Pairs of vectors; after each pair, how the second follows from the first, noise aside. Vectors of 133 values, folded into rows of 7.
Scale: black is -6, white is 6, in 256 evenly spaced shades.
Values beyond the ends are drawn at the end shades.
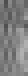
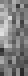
reversed, scaled up.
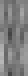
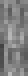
negated.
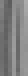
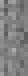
wrapped around, partly zeroed.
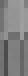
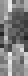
wrapped around, negated, scaled up.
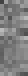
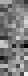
reversed, negated, scaled up.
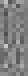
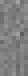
wrapped around, shrunk.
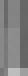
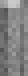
reversed.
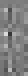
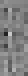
negated.
